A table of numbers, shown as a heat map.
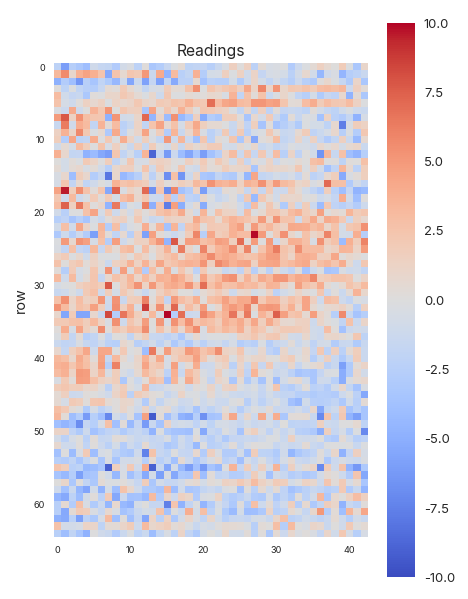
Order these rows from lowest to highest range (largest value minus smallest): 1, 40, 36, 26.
26, 40, 36, 1
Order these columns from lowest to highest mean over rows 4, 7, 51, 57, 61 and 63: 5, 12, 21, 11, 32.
21, 11, 5, 32, 12
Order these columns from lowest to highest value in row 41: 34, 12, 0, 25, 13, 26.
26, 34, 25, 13, 0, 12
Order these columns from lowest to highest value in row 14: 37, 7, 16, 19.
37, 7, 19, 16
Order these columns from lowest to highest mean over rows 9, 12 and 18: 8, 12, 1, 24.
24, 1, 8, 12
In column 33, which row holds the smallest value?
46
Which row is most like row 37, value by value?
57
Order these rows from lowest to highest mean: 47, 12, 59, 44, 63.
12, 59, 47, 44, 63
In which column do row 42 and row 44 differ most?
39
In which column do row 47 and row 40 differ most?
19
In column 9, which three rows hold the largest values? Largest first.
34, 28, 10
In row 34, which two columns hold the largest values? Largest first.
15, 7
